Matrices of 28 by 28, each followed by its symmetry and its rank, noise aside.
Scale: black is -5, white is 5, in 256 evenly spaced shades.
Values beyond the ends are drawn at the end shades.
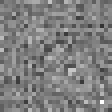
symmetric, rank eight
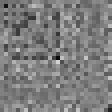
symmetric, rank four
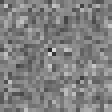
symmetric, rank eight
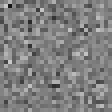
no symmetry, rank eight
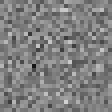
no symmetry, rank eight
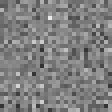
no symmetry, rank six
